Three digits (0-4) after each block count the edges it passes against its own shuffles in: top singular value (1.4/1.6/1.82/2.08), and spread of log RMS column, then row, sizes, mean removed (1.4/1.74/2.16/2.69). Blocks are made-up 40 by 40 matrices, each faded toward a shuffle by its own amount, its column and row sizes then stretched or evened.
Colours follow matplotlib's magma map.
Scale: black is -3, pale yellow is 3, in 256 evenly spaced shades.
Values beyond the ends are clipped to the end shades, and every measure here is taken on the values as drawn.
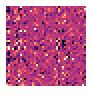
3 3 1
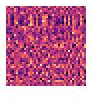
4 0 2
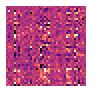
3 4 1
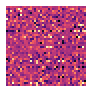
0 1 4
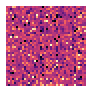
2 2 0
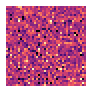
1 1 1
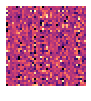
0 4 1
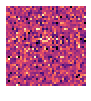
2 1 2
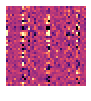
4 4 1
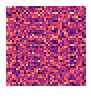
3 0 1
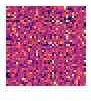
3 2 1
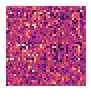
1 2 2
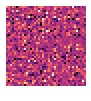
1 1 1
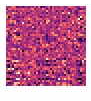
2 2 2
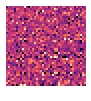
2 1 1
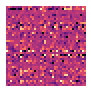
2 2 4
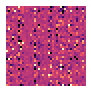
0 4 1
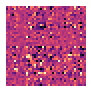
1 3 4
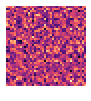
4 2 2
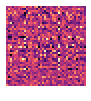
4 2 3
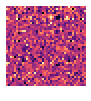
2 0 2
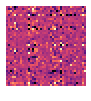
2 3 3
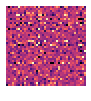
3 1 3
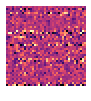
2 0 4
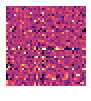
3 1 3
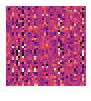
4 4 0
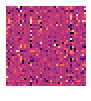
2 3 0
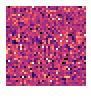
1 0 2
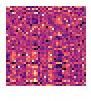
4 1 1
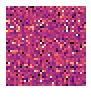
2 0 2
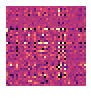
4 3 4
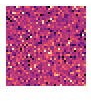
0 0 0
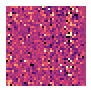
0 3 0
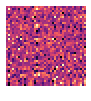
3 3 1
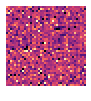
2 0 0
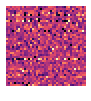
3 0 3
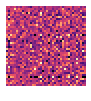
4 2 2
